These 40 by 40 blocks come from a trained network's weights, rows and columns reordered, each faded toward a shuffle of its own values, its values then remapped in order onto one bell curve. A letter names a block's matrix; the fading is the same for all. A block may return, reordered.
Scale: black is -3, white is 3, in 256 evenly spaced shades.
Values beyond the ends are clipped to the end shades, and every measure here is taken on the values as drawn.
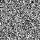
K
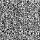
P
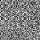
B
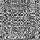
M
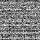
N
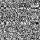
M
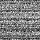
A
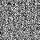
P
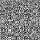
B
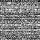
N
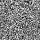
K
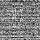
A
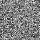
K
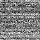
A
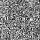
P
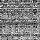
N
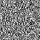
M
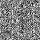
P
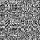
M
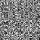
B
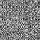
M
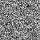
K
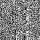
P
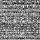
A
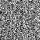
P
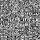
P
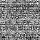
A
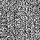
P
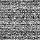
A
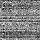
N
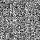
P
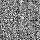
P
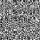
B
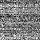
A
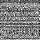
N
